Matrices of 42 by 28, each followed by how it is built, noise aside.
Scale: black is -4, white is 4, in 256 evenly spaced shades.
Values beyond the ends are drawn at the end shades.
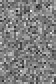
noise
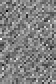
Hankel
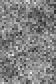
smooth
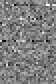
uneven rows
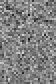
noise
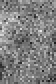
smooth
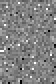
sparse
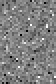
sparse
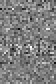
uneven rows
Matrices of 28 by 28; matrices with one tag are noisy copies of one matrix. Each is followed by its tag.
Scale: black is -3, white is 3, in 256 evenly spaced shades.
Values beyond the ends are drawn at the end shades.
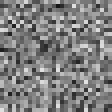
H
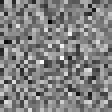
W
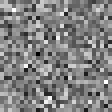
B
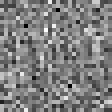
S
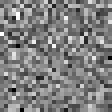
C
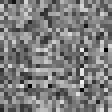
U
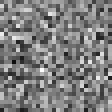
U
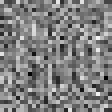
S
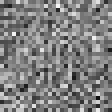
S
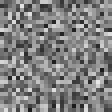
H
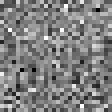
S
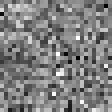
U
